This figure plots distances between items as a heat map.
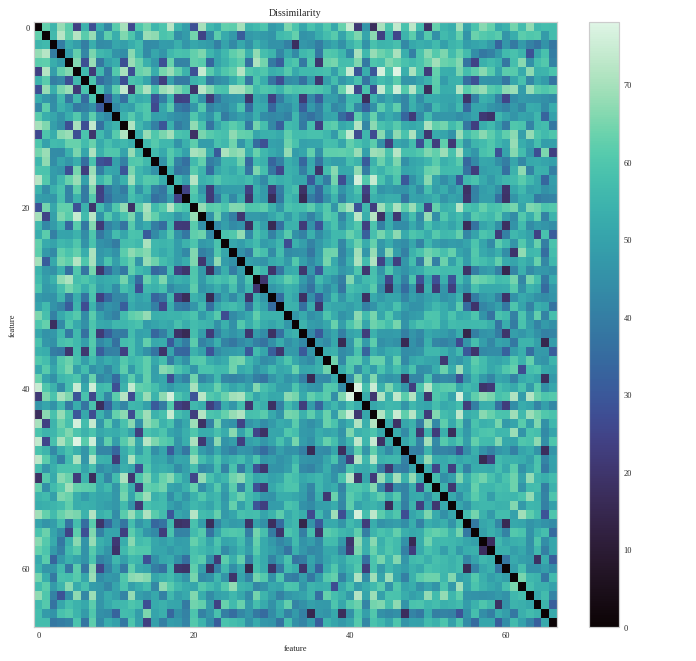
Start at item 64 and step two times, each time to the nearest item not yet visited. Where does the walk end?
23
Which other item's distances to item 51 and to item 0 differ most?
43
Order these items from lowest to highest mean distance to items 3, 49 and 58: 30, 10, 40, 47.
10, 40, 47, 30
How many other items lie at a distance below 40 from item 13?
6
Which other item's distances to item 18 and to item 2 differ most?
33
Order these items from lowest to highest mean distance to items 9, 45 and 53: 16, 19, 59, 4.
19, 59, 16, 4
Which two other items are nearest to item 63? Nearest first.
3, 36
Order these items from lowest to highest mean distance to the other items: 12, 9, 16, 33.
9, 16, 33, 12
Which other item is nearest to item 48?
57
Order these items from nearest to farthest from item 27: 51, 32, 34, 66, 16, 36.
34, 36, 16, 66, 32, 51
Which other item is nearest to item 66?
14
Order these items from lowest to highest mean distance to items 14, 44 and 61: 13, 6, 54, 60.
60, 6, 13, 54
